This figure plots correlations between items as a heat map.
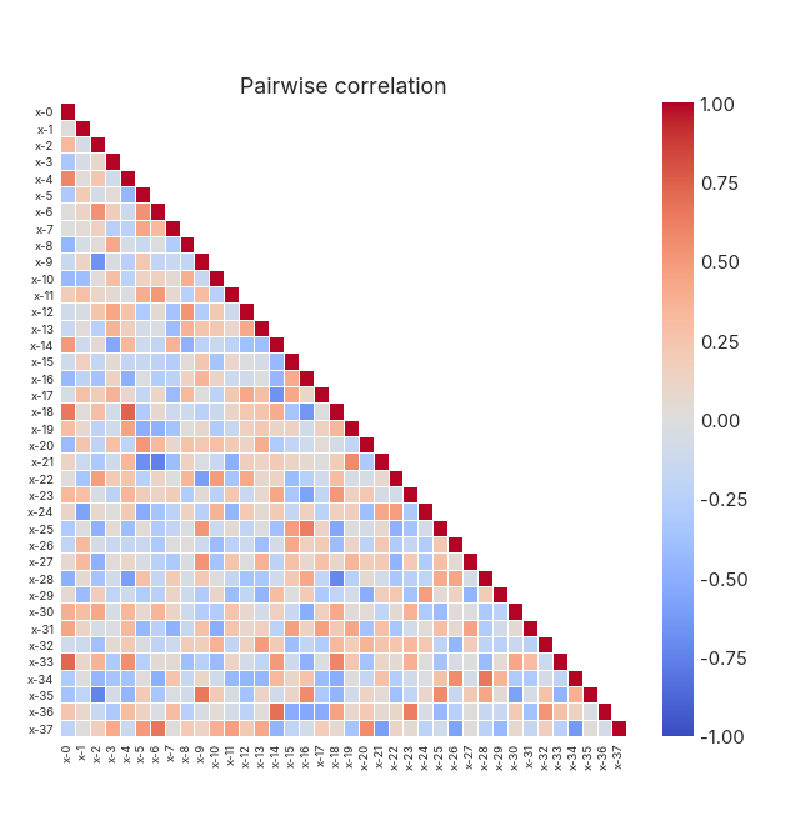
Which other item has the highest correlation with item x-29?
x-24
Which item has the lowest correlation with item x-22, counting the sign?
x-9
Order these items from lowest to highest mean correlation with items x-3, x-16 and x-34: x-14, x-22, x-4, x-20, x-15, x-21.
x-4, x-14, x-22, x-20, x-21, x-15
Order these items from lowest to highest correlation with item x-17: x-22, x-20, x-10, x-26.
x-10, x-22, x-20, x-26
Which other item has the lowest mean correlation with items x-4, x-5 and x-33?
x-16
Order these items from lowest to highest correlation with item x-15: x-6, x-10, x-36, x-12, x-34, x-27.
x-36, x-10, x-6, x-12, x-34, x-27
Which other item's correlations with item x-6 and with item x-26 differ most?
x-37
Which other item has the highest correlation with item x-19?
x-21
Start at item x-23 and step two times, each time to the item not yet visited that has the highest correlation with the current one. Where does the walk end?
x-14
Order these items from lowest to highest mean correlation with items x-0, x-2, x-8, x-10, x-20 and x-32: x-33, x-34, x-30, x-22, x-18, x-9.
x-34, x-9, x-33, x-30, x-18, x-22
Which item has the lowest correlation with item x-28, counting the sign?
x-18
